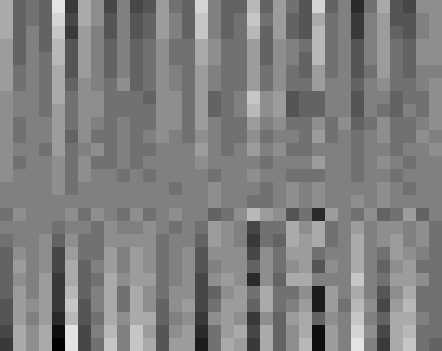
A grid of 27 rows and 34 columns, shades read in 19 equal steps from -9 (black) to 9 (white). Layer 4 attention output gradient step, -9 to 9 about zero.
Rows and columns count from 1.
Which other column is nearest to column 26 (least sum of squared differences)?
19
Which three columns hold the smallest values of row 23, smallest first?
25, 5, 16
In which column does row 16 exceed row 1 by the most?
28
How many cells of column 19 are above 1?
4
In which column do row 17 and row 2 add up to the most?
20
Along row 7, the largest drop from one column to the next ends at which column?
6
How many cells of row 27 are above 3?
6
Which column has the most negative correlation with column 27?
29
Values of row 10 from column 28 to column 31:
-2 -1 1 -1
